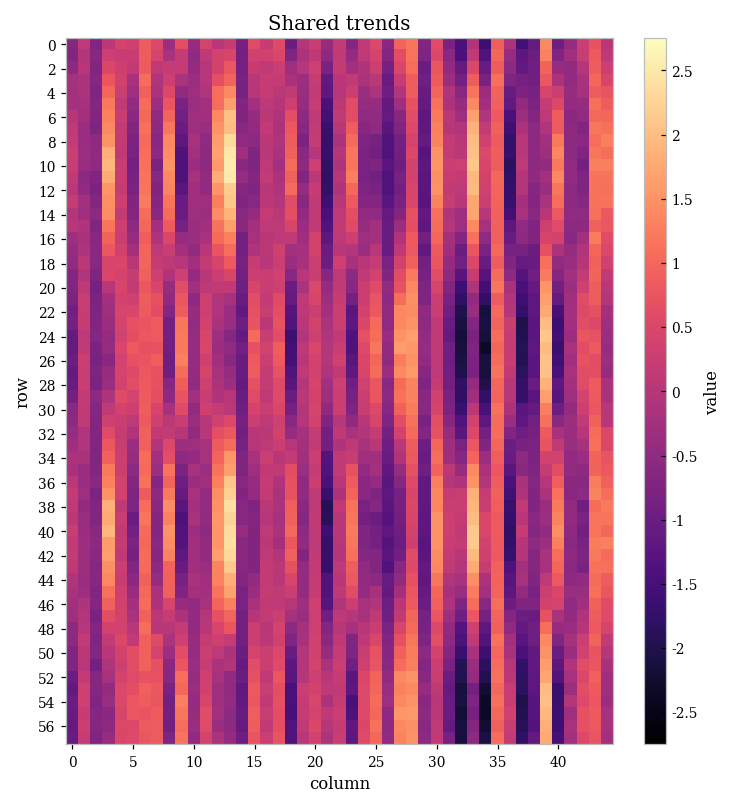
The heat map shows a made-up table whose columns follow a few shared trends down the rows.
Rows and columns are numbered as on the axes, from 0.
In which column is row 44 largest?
13
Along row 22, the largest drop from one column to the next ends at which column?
40
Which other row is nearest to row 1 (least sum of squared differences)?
19
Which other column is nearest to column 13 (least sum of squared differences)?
33
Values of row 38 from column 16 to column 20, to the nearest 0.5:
0 0 1 -0.5 0
